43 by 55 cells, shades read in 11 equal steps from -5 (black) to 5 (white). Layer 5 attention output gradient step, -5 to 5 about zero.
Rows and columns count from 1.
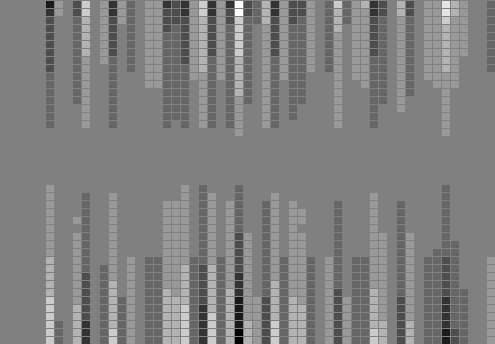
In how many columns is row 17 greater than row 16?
8
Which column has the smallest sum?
27
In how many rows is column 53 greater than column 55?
9
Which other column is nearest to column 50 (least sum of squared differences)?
23
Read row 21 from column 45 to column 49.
0 0 0 0 0
